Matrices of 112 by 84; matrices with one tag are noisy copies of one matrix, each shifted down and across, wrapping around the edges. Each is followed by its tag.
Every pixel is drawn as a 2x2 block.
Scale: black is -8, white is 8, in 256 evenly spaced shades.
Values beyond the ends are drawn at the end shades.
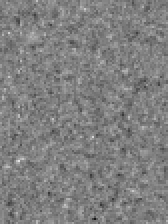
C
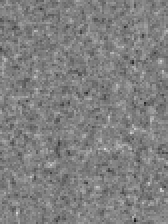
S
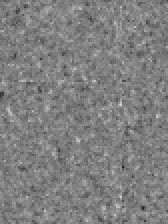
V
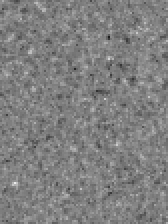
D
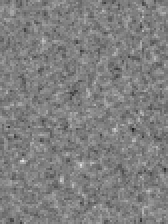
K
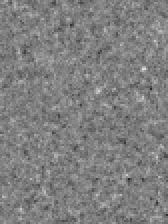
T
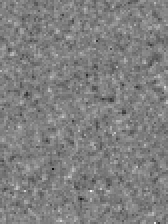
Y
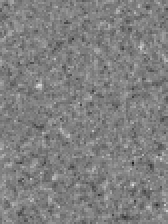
D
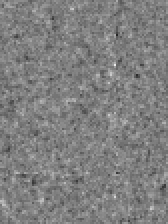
V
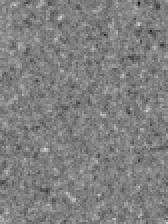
D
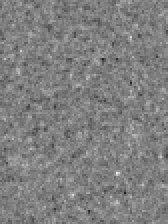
T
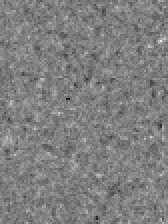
C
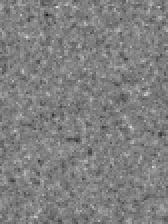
Y
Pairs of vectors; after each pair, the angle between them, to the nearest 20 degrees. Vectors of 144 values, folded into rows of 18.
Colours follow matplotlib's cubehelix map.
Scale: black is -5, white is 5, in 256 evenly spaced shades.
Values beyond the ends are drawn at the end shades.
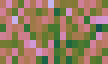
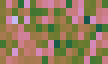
40 degrees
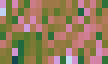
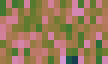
140 degrees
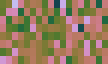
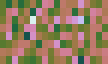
80 degrees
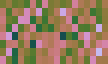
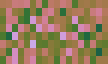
160 degrees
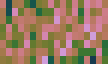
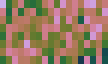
40 degrees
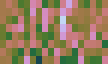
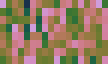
60 degrees
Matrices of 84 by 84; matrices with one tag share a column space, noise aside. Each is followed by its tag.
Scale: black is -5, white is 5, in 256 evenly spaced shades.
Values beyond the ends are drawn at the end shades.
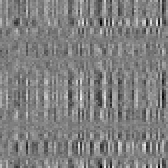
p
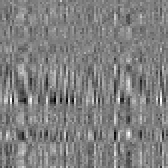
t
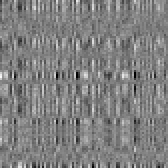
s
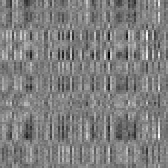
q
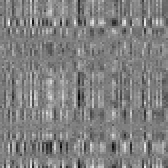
p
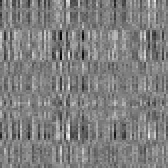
q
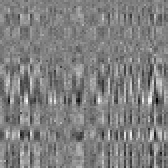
t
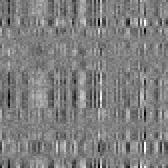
p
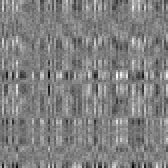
s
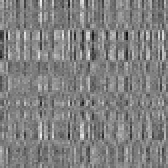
q
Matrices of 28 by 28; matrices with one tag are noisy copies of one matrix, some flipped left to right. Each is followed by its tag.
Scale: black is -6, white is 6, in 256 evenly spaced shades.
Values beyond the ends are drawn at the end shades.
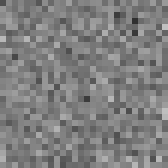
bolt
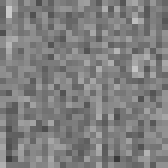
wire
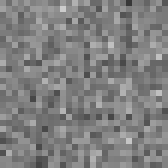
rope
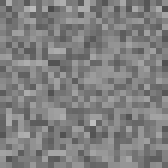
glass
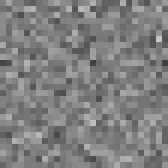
glass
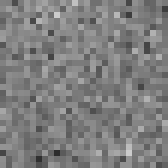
rope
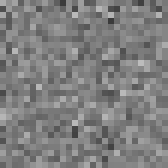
glass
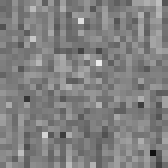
wire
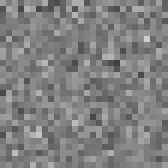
glass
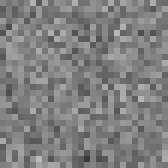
bolt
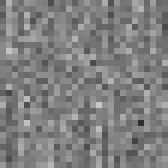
wire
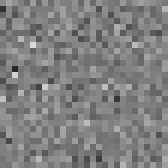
bolt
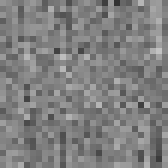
wire
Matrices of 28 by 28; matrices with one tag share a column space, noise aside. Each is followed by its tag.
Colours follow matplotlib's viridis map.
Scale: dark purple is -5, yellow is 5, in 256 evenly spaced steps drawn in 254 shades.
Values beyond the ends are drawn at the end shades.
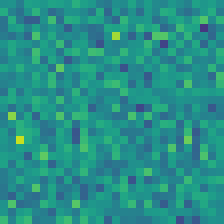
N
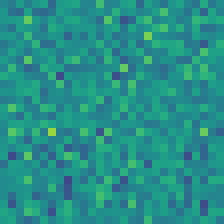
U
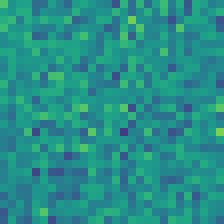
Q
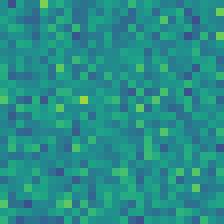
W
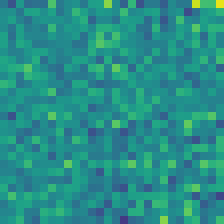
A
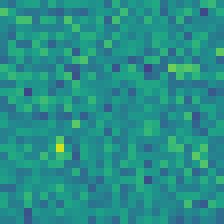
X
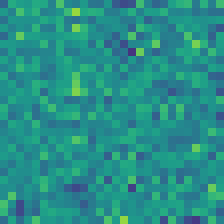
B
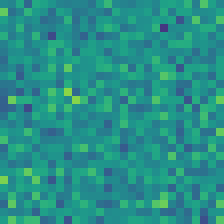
W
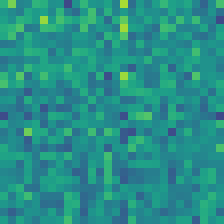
Q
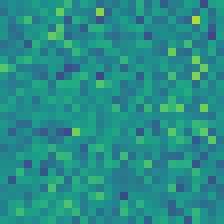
U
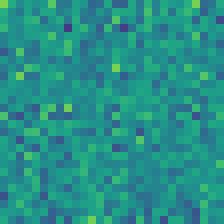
Q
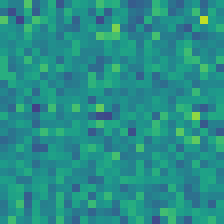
Q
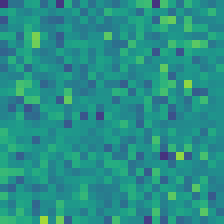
B
